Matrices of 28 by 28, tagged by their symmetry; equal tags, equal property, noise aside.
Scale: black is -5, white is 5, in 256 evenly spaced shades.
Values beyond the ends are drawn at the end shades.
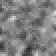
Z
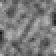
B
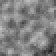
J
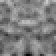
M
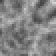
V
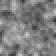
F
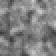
F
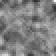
Z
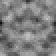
M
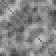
J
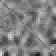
Z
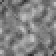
B
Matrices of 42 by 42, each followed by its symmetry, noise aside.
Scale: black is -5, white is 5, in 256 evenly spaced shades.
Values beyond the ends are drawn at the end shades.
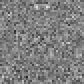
mirrored left to right.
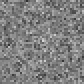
symmetric across the other diagonal.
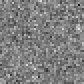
symmetric across the other diagonal.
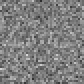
mirrored left to right.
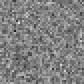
symmetric across the other diagonal.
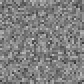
mirrored left to right.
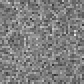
mirrored top to bottom.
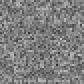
mirrored left to right.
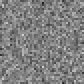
mirrored top to bottom.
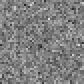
symmetric.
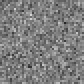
symmetric.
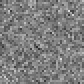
symmetric across the other diagonal.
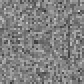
mirrored top to bottom.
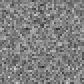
mirrored left to right.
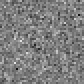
symmetric across the other diagonal.
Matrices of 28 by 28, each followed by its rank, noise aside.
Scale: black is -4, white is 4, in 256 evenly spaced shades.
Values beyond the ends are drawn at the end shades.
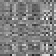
three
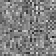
eight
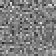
eight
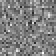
eight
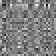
three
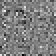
six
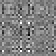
three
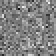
eight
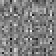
four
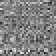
six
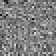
eight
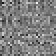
four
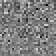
eight
